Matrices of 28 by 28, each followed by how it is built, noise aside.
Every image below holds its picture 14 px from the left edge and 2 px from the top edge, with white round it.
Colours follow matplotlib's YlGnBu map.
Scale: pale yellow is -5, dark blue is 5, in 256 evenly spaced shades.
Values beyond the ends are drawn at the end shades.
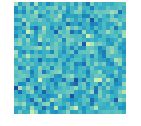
noise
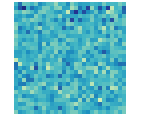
uneven rows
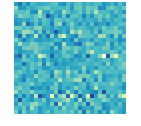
uneven rows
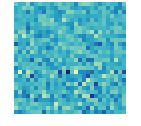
uneven rows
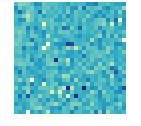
sparse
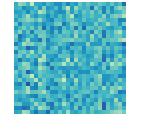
repeating rows
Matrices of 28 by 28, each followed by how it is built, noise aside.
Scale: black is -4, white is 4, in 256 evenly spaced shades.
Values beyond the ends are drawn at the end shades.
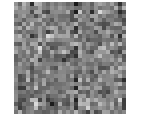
low rank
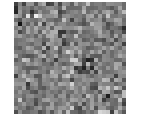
block diagonal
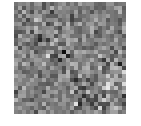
block diagonal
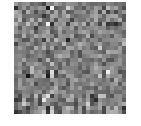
low rank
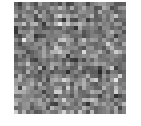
blocks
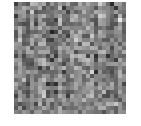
blocks
